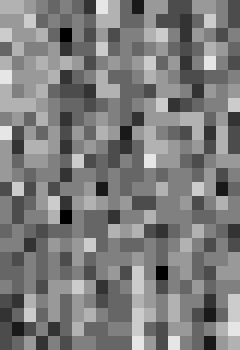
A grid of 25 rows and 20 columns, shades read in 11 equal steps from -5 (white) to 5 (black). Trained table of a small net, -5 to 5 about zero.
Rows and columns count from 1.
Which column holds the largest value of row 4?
6
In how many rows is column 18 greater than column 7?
13
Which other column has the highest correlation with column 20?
12
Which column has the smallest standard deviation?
11
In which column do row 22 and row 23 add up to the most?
18
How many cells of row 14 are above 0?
7
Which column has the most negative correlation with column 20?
17
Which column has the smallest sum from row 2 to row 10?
1
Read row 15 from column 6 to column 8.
3 -1 -2
